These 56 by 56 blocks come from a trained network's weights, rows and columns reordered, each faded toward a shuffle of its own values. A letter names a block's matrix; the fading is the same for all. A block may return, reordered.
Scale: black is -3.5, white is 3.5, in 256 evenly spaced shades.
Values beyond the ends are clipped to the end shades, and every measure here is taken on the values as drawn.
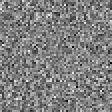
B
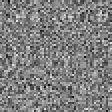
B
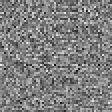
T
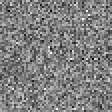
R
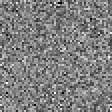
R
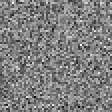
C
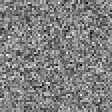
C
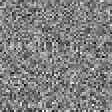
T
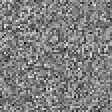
C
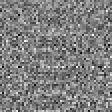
T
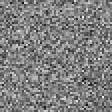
B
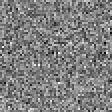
R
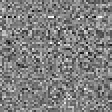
T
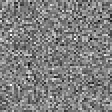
B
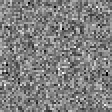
R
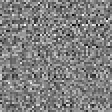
T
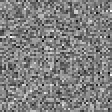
T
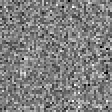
R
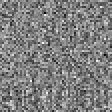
B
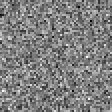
C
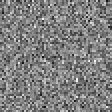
B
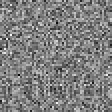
B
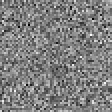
B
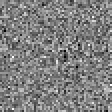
R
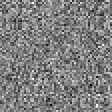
B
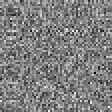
T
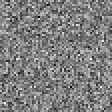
C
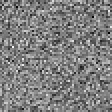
B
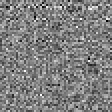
T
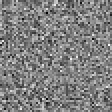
C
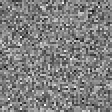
C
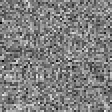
B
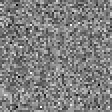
R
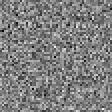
B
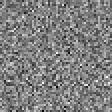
B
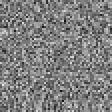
B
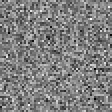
C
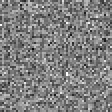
R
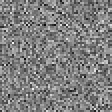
T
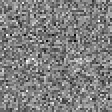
R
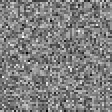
B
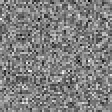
B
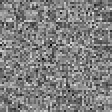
B
